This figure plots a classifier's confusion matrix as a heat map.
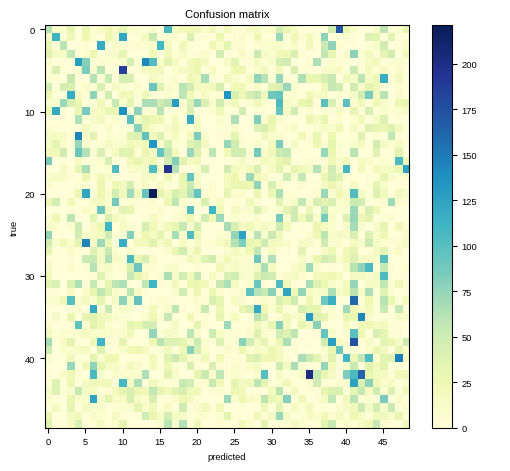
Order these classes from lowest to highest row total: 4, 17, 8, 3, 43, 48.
48, 3, 4, 43, 8, 17
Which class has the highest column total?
41
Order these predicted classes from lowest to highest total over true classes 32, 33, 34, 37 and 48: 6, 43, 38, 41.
43, 6, 38, 41
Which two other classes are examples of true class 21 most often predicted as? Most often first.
9, 46
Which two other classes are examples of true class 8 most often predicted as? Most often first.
24, 3
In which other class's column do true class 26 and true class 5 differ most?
10
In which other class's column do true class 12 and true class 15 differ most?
4
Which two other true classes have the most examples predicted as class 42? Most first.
35, 29
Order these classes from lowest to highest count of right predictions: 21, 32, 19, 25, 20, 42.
21, 19, 25, 20, 32, 42
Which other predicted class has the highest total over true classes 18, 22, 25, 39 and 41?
19
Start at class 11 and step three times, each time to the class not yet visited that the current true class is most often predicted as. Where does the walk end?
45
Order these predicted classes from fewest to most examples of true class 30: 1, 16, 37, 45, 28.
1, 37, 28, 16, 45
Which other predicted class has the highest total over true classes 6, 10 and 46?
31
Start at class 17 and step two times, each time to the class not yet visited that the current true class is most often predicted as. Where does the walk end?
47
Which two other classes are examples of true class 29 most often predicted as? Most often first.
43, 12
